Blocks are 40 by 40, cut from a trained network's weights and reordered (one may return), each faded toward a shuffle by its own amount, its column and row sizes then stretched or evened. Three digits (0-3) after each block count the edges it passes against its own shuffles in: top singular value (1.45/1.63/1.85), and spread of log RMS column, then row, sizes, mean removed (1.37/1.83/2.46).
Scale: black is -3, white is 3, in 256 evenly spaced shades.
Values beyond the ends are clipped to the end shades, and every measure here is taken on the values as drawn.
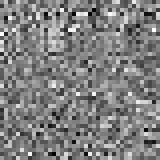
1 0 2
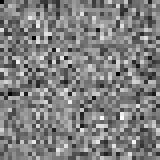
1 0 1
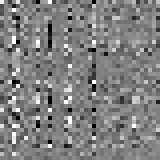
2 3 2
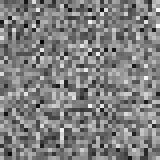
2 1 0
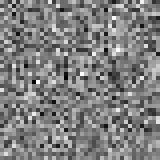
1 0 1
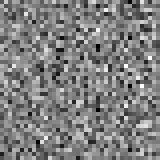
0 1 0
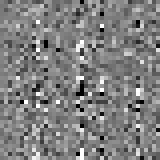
0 3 2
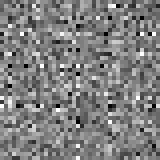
0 1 2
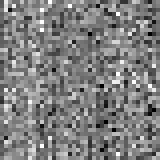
0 1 0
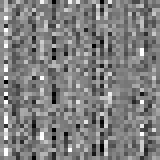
3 3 0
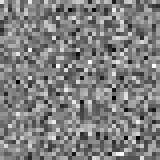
1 1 0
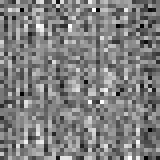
3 0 2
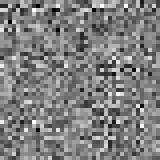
3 1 2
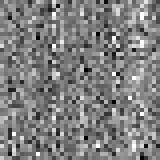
1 2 0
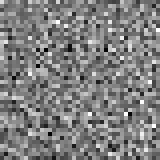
1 0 0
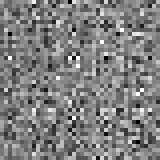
2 2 1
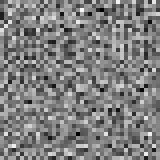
3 0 1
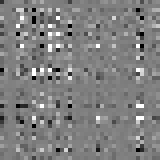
1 3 3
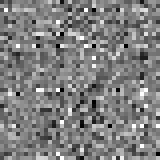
0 2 2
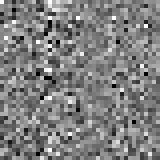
1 2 0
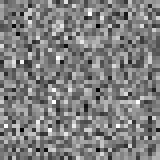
1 1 1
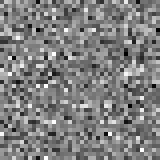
0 1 2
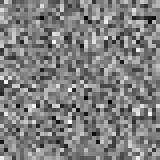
0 0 1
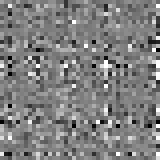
1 3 3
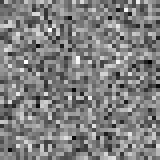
0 0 0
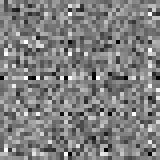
1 1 2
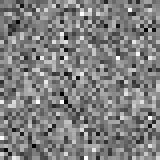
0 0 0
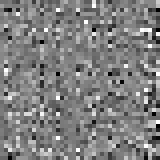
0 3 2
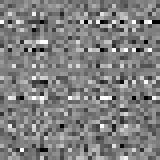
3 2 3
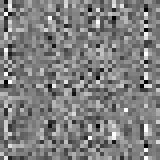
3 3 1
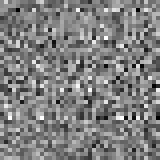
3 1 2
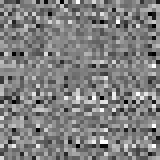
3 2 3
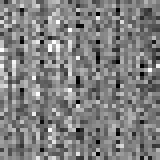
2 3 0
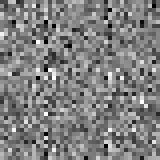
1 2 0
